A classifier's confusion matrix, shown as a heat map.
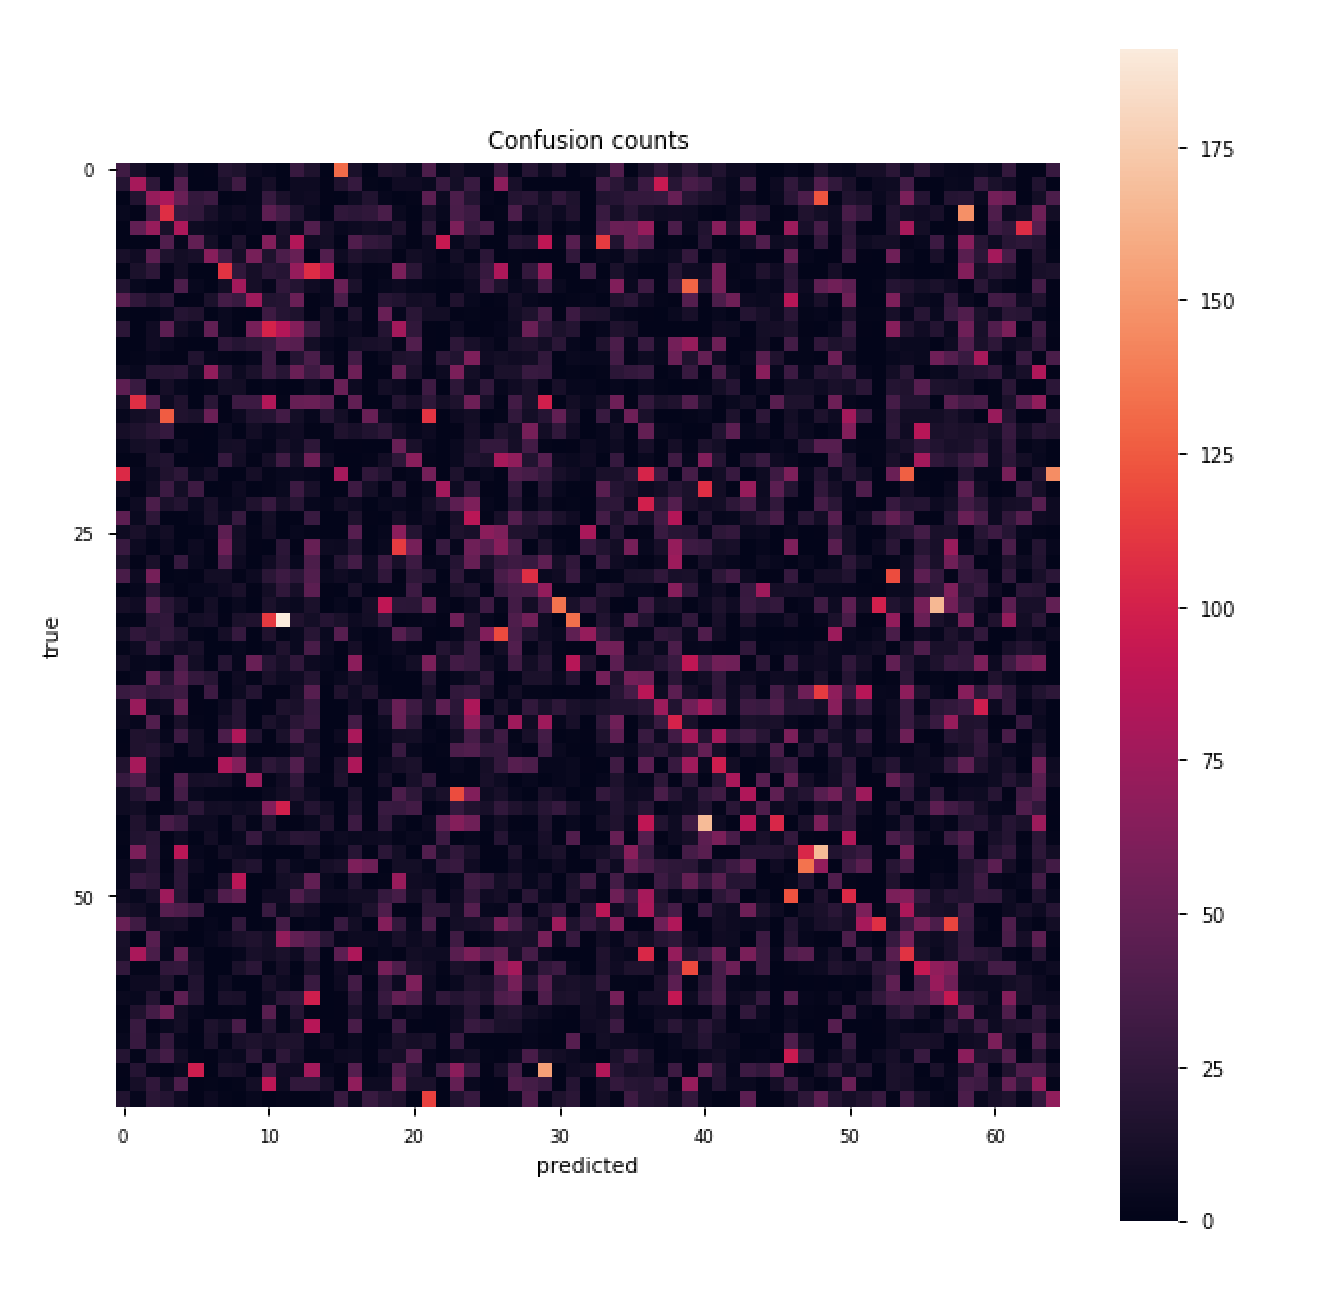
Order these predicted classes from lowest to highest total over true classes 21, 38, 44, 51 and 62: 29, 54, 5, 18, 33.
18, 5, 33, 54, 29
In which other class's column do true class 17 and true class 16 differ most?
3
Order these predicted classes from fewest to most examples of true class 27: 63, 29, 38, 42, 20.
42, 63, 20, 29, 38
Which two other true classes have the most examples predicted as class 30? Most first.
52, 17
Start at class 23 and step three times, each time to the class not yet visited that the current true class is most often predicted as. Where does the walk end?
47
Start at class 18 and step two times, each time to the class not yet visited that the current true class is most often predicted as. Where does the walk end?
39
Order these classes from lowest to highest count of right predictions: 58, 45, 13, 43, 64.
13, 58, 64, 43, 45
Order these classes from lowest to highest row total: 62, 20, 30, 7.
20, 7, 62, 30
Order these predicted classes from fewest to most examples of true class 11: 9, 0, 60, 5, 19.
5, 0, 60, 9, 19
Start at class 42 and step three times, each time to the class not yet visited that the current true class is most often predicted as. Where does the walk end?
50
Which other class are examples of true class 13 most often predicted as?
59
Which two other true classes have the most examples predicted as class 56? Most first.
30, 55
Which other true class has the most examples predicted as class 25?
32
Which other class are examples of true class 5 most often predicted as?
33
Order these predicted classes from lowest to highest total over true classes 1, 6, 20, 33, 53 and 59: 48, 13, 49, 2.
48, 49, 2, 13
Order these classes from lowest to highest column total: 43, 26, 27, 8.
8, 43, 26, 27
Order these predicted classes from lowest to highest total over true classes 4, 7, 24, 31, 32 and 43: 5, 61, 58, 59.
5, 59, 61, 58
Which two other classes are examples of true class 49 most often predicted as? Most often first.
8, 19
